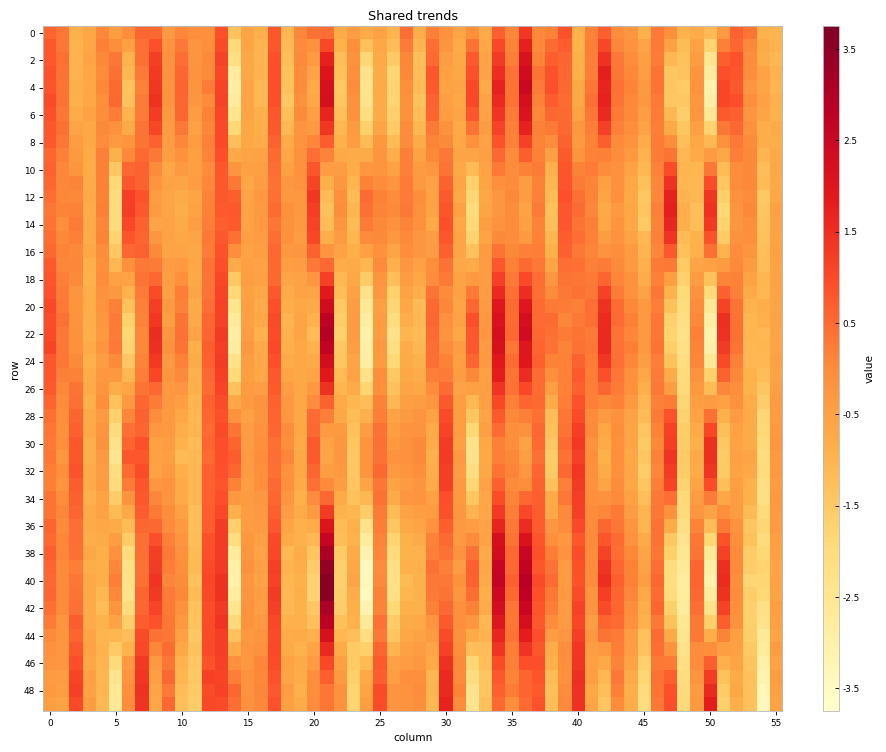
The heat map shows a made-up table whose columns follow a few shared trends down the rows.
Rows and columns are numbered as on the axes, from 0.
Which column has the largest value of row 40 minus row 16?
21
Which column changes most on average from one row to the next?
50
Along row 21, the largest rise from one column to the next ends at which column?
51
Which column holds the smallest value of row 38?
24
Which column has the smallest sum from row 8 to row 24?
48
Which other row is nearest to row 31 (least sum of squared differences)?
30
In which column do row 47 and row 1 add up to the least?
54
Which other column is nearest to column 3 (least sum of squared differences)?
55
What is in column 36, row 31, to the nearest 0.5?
-0.5
